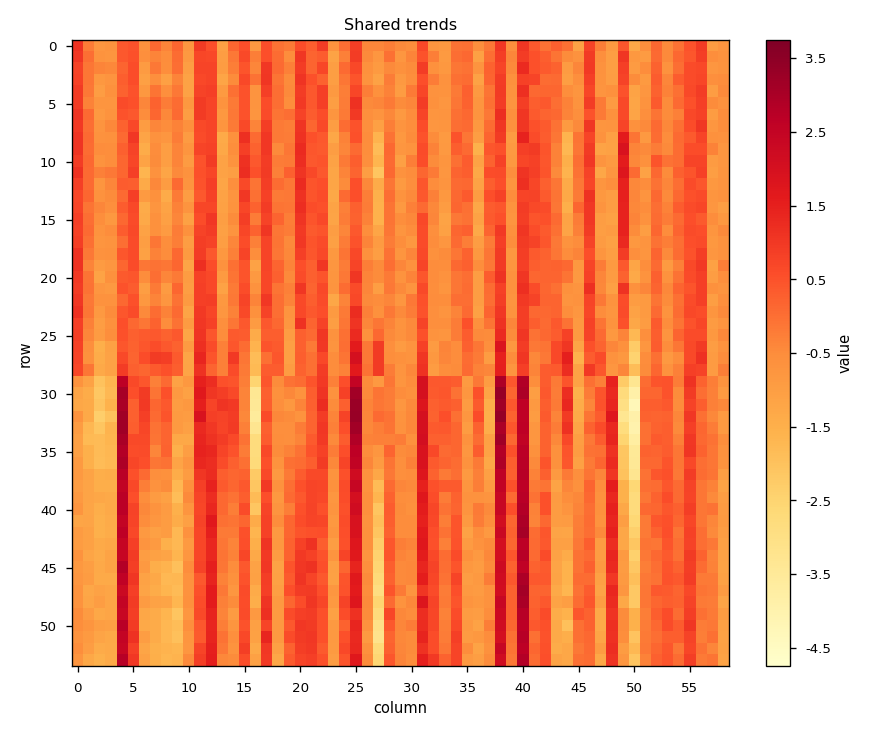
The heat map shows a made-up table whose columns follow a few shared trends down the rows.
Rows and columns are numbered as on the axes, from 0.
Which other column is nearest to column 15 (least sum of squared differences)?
20
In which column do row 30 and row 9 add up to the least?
50
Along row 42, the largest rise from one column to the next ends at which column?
4
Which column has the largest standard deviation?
49
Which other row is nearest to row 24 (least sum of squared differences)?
5
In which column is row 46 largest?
40
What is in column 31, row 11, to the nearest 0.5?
0
